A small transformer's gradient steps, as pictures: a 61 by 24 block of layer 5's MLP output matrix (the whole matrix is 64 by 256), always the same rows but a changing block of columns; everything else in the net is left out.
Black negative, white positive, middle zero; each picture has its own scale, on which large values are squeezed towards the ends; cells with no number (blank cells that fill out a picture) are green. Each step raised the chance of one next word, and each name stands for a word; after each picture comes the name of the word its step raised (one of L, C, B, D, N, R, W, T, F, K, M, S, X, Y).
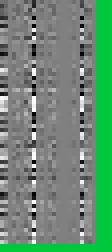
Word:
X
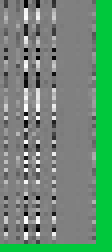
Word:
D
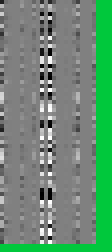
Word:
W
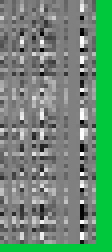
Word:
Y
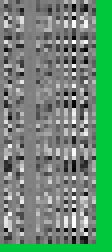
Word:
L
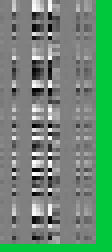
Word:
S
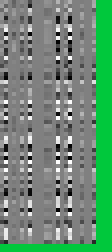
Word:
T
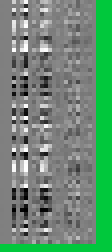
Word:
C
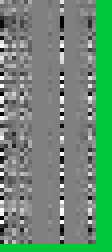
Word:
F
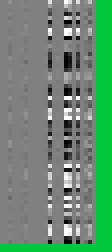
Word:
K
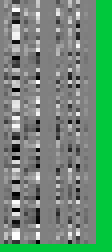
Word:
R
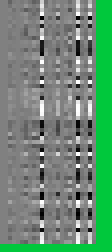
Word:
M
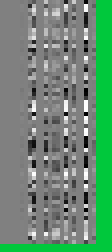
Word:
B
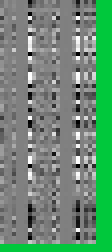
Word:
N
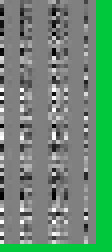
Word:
W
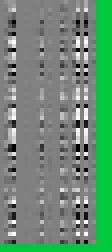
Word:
Y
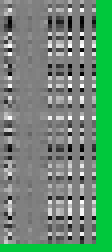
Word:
F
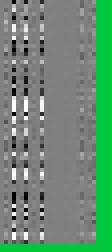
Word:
B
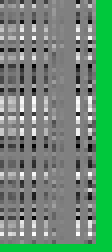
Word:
B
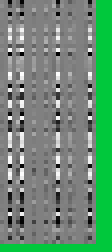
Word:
N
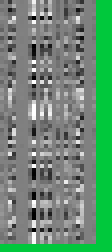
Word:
M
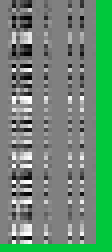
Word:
X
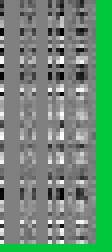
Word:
W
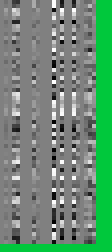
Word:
T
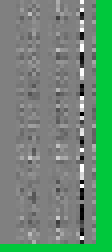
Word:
C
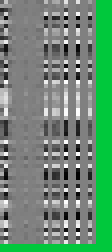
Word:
M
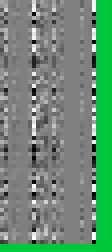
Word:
R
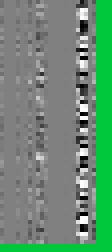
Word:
D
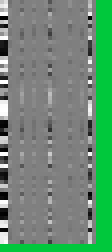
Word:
M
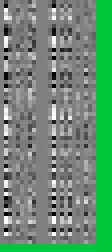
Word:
D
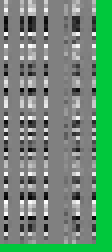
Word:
F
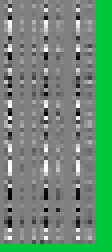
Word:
C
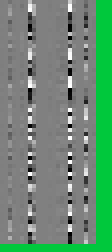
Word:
S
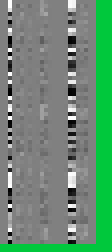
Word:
K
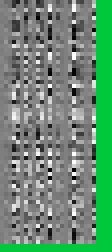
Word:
S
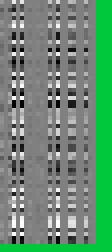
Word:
L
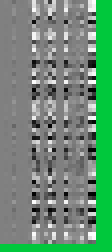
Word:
R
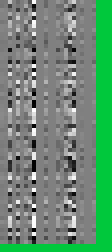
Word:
L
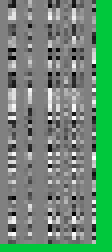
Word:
D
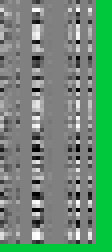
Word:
R
